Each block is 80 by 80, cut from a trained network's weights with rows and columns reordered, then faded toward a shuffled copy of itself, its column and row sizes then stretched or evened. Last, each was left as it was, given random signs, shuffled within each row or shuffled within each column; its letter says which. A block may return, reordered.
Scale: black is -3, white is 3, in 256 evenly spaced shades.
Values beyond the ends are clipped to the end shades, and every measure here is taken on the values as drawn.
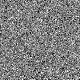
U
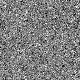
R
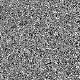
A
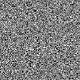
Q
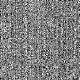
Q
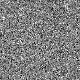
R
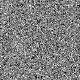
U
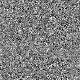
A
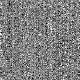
Q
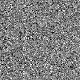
Q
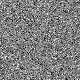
U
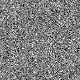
A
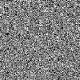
Q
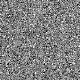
A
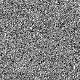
R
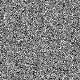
R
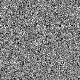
U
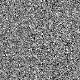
R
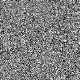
Q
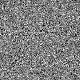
U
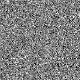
A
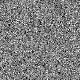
U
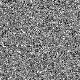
U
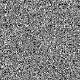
Q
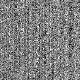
Q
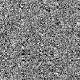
Q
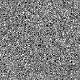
Q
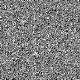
A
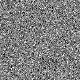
R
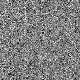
R
